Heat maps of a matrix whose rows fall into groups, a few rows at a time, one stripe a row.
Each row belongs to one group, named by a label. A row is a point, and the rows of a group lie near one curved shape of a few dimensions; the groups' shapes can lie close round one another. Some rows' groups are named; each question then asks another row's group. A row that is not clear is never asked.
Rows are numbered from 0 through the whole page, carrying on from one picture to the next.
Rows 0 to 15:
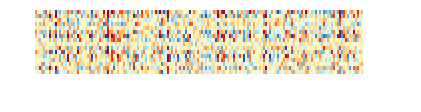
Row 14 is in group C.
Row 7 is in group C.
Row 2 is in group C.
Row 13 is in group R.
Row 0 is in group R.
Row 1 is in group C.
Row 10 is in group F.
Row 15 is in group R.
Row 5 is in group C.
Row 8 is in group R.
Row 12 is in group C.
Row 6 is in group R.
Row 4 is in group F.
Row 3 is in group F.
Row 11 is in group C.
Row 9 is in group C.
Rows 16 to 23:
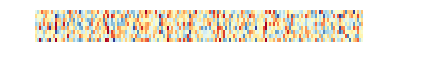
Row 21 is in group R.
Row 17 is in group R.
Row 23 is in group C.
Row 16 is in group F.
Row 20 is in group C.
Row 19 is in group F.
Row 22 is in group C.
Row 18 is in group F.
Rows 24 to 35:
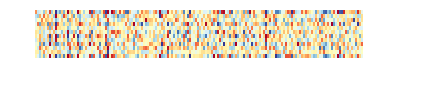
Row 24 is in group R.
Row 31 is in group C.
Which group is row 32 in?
R
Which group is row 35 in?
R
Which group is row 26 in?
F
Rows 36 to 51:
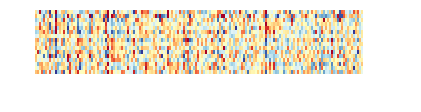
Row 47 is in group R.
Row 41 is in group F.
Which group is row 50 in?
F
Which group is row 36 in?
C
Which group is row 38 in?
F
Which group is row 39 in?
C
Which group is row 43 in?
F
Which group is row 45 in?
R
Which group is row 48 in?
C
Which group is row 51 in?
F
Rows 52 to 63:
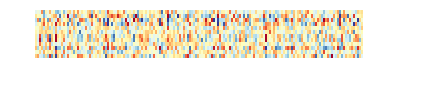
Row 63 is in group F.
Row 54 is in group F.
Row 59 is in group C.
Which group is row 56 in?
R
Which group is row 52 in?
R
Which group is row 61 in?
R
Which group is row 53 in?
C
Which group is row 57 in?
F
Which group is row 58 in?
C
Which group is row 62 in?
F
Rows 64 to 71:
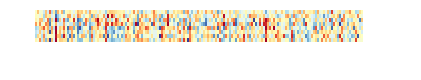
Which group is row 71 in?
C
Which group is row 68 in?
F
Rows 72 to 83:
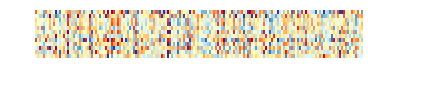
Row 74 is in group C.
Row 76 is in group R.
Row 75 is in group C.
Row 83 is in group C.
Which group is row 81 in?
C
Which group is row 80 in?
C
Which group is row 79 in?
R
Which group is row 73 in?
R
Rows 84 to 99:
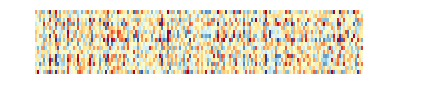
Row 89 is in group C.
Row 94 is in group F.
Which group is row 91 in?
R
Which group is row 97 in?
R
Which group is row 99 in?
F
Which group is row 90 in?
C
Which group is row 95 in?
R
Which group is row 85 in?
C
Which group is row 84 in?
C
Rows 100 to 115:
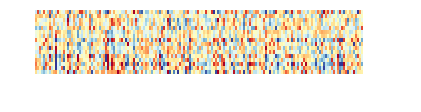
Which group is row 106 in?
C
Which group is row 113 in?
R
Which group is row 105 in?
C
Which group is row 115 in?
C
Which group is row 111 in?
R
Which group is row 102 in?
C
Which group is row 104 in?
R
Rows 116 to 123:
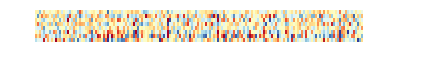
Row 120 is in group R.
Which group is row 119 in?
F
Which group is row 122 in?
R
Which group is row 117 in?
F
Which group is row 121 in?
C
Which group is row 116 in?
C
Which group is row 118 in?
C
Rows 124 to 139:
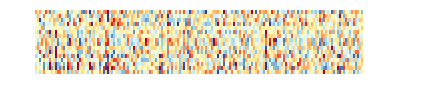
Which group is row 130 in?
C
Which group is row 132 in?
F
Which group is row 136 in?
C
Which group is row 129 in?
C
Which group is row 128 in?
R
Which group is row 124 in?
R
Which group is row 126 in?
C
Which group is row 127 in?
C
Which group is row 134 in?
C
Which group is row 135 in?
F
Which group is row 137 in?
R
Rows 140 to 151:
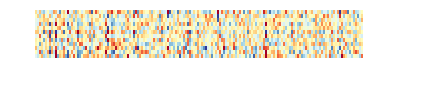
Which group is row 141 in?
F
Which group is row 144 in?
C
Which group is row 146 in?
C
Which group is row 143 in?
C
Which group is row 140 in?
C
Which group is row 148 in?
C
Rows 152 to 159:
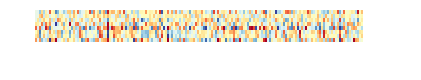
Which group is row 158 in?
C
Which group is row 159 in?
C
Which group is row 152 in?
R
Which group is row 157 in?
C
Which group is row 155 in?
F
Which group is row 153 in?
R
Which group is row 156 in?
R
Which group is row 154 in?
F
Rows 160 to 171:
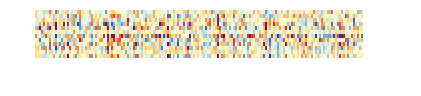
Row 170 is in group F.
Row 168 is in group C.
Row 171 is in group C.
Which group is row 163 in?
F
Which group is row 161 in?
C
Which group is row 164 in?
C
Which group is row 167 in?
C
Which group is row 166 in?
R
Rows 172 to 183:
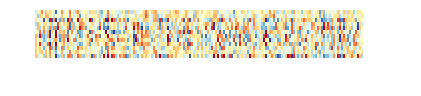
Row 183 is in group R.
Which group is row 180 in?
C
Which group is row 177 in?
C
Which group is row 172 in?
F
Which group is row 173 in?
F
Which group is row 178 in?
C
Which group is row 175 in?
F
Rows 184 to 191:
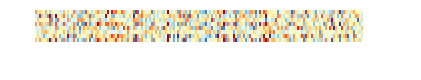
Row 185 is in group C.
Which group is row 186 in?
F
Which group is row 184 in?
R
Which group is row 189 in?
F
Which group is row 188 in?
R
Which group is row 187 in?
R
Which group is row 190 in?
C
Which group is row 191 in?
R
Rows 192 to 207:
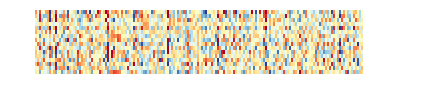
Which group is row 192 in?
R
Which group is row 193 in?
C
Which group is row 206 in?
R
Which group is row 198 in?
C
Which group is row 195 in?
F
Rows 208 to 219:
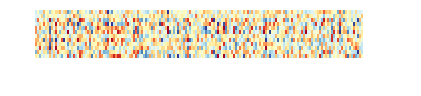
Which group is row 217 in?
C
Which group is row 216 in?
R
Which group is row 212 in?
R
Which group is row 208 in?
C
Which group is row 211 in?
F
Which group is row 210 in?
F
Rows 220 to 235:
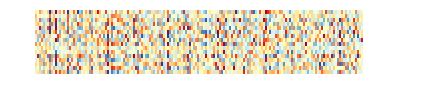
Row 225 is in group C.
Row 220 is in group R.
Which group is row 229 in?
F
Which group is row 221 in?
C
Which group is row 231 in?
F
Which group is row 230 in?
R
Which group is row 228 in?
R
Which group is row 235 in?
C
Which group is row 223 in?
F
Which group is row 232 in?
C
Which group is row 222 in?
C
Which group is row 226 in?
F
